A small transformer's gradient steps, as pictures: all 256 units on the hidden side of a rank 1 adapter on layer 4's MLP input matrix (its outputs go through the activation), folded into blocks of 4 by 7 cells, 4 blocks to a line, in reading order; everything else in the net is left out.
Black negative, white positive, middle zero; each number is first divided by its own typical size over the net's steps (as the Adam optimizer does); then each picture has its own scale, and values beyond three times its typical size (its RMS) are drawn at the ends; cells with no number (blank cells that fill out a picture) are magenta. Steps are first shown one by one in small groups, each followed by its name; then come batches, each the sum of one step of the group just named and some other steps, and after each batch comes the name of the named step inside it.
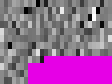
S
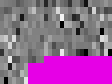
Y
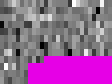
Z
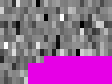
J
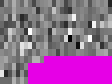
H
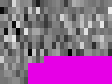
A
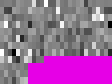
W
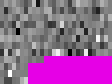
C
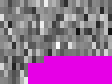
W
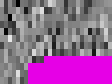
A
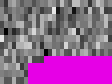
Z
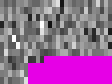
J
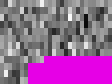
Z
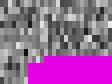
H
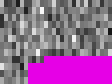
S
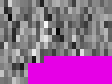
J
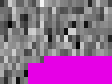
H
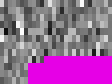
A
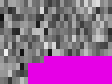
C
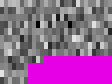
J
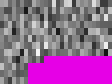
S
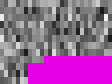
S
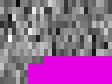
H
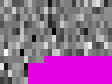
C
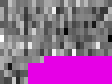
C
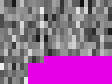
J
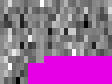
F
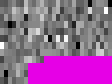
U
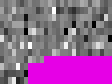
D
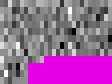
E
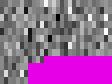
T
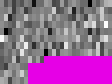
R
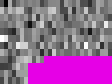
R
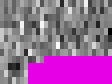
E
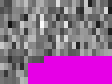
U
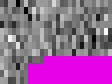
E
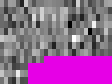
R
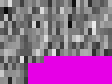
R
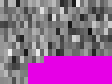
E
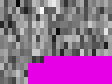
T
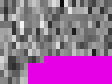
E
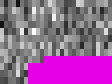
D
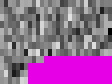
E
